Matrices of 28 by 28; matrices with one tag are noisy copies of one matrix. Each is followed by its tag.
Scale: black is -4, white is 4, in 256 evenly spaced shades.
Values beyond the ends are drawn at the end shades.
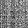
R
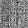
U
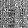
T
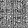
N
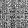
R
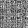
N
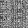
N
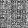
N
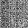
U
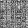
N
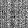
R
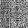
U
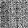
U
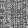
N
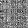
N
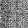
U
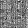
N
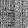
T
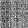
U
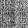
T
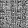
N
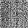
U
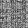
N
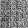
U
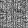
N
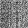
U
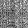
T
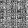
N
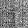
T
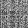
R
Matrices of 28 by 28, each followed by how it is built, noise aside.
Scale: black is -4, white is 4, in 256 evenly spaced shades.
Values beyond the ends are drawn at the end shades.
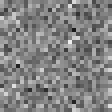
repeating rows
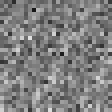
repeating columns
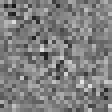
block diagonal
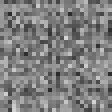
blocks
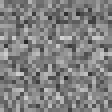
repeating columns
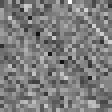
Toeplitz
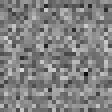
repeating columns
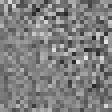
upper triangular
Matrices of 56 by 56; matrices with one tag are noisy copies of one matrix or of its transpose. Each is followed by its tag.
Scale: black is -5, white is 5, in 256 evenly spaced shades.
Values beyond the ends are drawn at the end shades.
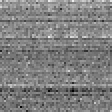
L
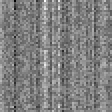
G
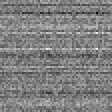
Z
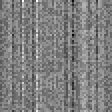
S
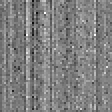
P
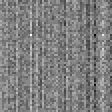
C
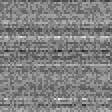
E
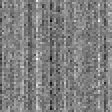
E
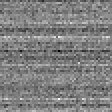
E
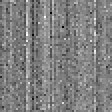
P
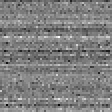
E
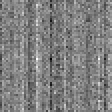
E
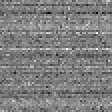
Z
